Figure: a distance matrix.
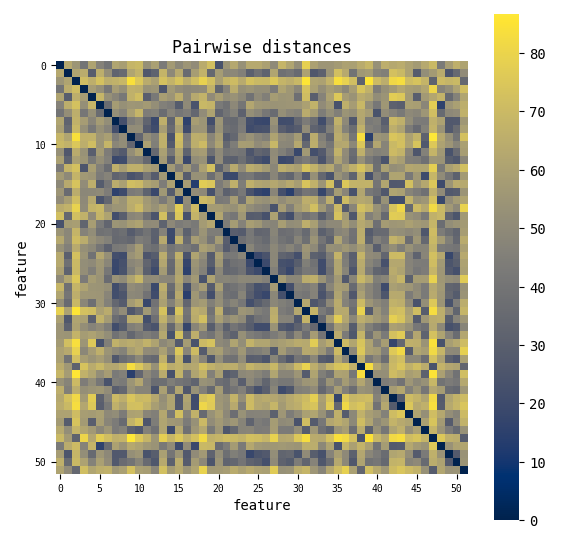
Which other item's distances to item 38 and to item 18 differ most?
47
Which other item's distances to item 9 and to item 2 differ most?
39
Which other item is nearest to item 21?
14
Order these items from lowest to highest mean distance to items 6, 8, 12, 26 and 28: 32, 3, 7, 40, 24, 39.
7, 24, 40, 32, 39, 3
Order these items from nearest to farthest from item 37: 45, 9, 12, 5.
12, 9, 45, 5
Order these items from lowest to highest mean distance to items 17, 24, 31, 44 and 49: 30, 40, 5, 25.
25, 30, 40, 5
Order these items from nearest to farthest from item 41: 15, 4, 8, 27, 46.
8, 46, 27, 4, 15
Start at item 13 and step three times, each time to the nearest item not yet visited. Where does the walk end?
0
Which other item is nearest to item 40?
6
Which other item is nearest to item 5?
48
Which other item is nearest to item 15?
17
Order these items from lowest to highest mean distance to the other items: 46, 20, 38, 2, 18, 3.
46, 20, 3, 18, 38, 2
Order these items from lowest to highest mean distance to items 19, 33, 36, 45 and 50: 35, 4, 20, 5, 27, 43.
4, 27, 20, 5, 35, 43
